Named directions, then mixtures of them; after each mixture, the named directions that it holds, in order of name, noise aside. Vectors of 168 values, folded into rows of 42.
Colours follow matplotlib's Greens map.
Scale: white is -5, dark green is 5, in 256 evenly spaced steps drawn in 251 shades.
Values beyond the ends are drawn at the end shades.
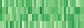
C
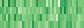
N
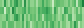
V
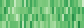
C, V.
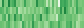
N.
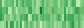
C.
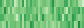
C, V.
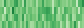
V.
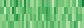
V.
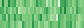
N.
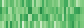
C.
